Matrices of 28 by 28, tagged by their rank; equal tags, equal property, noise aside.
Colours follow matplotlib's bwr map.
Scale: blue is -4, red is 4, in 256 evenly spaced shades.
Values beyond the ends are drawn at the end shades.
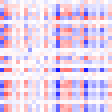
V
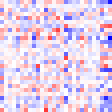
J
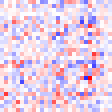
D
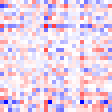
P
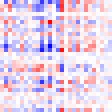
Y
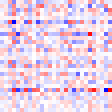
P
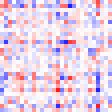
P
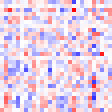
J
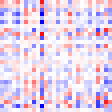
Y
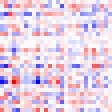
P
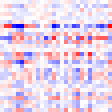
Y
